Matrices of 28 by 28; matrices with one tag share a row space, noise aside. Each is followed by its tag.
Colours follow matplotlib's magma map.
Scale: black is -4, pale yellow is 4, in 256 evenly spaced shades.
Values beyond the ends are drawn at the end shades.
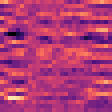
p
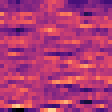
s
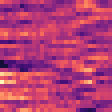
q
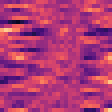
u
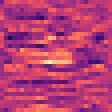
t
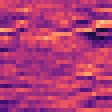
q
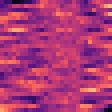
u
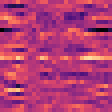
p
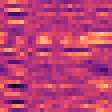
p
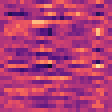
t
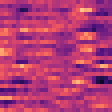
q
